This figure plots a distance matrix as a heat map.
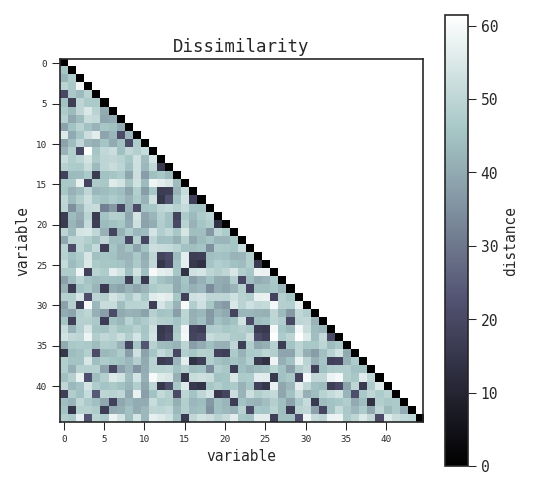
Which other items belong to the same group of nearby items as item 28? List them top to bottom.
1, 5, 23, 32, 43
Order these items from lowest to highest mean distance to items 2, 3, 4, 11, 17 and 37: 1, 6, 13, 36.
13, 36, 1, 6
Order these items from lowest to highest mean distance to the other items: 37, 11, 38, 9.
37, 38, 9, 11
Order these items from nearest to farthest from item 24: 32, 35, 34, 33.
33, 34, 35, 32
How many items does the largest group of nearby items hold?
10
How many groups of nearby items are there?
8
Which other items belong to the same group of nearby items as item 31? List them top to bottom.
6, 21, 38, 42
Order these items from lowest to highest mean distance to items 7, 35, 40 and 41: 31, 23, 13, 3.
13, 31, 23, 3
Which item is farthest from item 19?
9
